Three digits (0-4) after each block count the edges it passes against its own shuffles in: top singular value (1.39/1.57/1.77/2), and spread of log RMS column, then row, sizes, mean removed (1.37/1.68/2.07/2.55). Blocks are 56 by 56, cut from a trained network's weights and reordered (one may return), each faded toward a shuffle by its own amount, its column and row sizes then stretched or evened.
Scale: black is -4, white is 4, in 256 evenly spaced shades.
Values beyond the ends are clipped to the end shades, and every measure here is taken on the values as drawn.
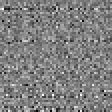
3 0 4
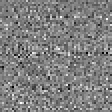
3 1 3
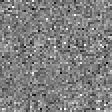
0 0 2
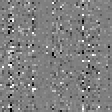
1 4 2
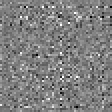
0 3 3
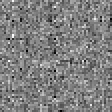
1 2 1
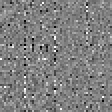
1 3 1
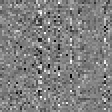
3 4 0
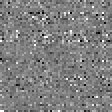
0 1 4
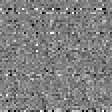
0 2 4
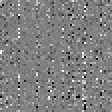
0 4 2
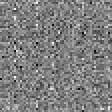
2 2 1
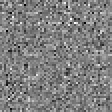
1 2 3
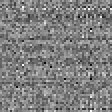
3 1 1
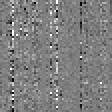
2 4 0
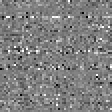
0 1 4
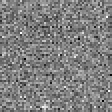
2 0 1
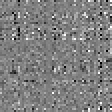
2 4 3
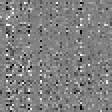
2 4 2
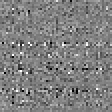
0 3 4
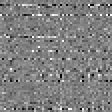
3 1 4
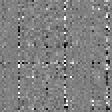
3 4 1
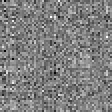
2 3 0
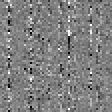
1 4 0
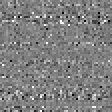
0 0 4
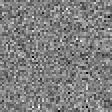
2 0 0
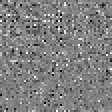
2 2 2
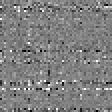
3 3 4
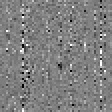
2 4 0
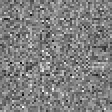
3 2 1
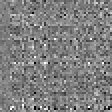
3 4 3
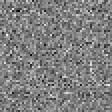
2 1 2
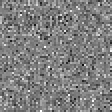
2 0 0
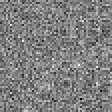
3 0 0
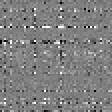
3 3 4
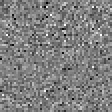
1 0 2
